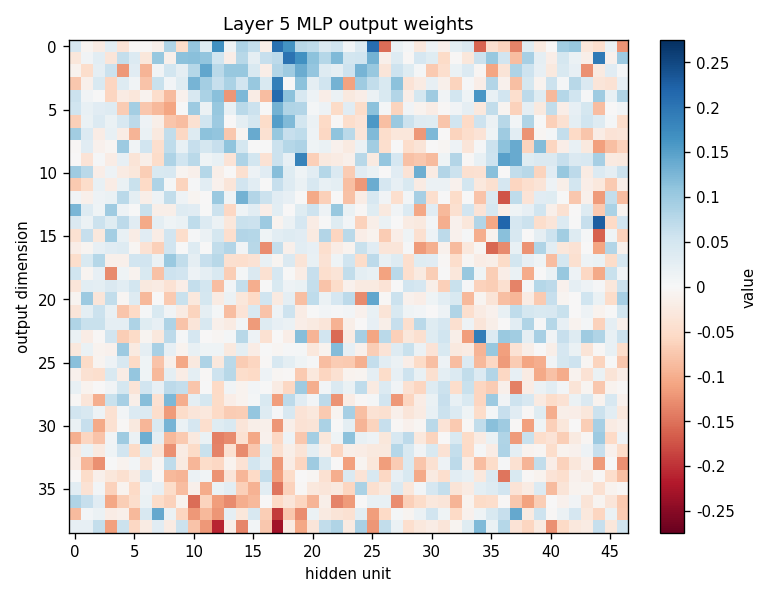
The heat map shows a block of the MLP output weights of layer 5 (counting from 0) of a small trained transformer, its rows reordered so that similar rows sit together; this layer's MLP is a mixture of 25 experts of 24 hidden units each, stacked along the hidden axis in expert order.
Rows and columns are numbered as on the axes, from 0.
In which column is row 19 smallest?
37
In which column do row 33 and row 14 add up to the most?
36
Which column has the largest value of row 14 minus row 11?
44
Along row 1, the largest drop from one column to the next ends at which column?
45
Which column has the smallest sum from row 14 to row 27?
35
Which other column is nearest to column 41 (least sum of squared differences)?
42
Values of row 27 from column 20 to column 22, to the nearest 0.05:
-0.1 0 0.05
